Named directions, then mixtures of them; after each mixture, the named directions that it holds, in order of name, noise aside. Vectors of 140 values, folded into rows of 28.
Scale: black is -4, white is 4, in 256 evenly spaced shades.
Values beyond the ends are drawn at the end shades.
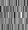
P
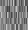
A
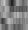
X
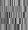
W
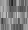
A, X.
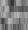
X.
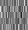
A, P.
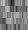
A, X.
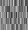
A.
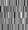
P.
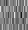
P.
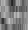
X.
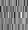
P.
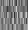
A, P.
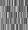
A.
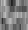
X.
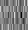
P.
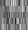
W, X.
